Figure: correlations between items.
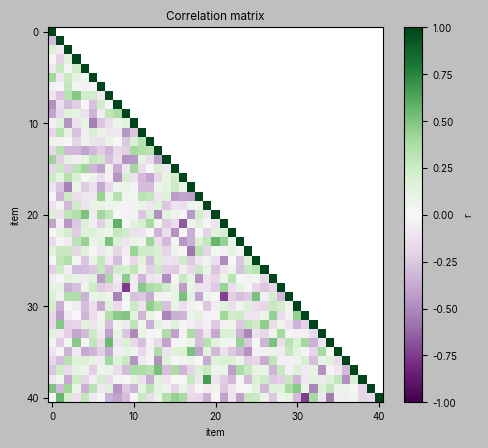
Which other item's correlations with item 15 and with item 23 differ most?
40
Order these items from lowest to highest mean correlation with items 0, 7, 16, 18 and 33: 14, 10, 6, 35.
10, 35, 6, 14
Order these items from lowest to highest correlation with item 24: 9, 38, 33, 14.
33, 38, 14, 9
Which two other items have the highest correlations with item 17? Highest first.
35, 33
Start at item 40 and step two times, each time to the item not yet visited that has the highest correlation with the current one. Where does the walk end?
32
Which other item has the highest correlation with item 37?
13
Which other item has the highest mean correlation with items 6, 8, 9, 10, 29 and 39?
31
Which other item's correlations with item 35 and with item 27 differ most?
7
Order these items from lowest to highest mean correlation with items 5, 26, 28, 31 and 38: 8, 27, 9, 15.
15, 9, 27, 8
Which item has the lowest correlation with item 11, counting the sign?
9
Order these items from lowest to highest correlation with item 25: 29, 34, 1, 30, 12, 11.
12, 30, 34, 11, 1, 29
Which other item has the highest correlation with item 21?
8
